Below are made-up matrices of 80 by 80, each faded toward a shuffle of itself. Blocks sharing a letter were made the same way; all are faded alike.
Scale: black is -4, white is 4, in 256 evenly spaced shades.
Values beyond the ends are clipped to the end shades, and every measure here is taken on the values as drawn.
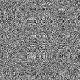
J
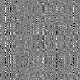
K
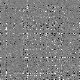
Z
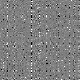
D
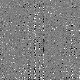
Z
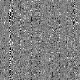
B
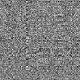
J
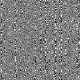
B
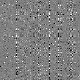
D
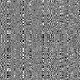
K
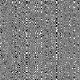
D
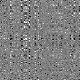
D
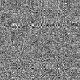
J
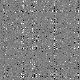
Z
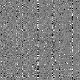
D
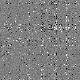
Z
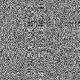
J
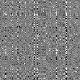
K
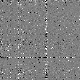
Z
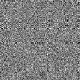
J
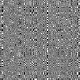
K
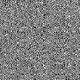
J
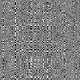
K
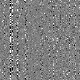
B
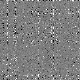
Z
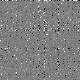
Z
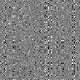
D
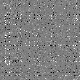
Z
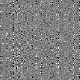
D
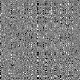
D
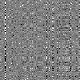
K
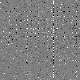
Z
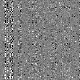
B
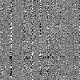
B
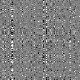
K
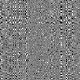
K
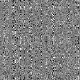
B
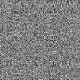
J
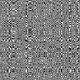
K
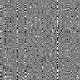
K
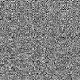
J
